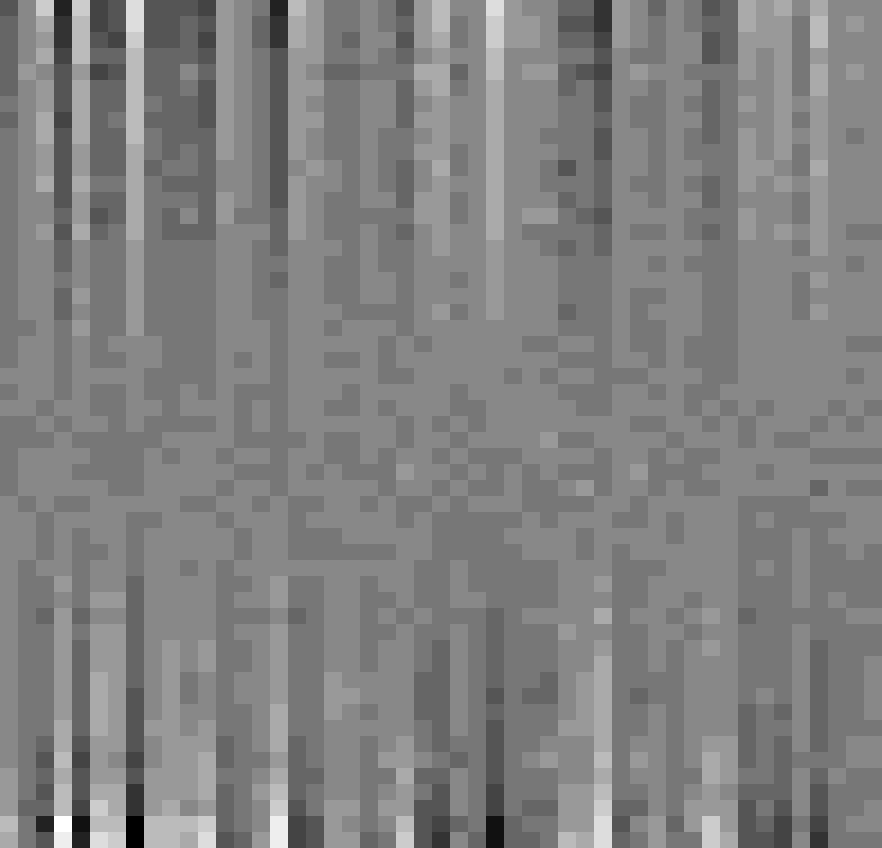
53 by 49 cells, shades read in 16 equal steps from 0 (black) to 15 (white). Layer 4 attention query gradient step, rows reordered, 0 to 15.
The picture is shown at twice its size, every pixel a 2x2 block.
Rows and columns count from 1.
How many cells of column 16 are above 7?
22
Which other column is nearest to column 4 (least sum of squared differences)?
16
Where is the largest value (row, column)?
52, 4
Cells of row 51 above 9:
6
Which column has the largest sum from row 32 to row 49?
34
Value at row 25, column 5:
8
